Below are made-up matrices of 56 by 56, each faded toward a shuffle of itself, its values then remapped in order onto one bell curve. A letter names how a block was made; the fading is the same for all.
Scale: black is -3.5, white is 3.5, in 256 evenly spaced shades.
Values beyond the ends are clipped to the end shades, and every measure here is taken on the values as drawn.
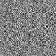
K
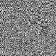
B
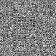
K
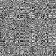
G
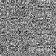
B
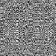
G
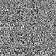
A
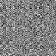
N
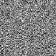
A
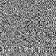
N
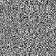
G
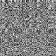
N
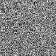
A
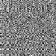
G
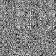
A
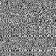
G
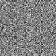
K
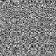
G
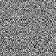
G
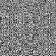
G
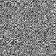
N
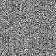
K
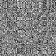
N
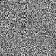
A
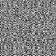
G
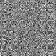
N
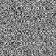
N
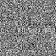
K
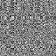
N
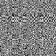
G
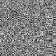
G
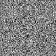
A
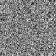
K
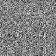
B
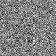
A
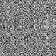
B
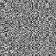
N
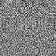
G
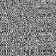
G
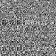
B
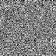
A
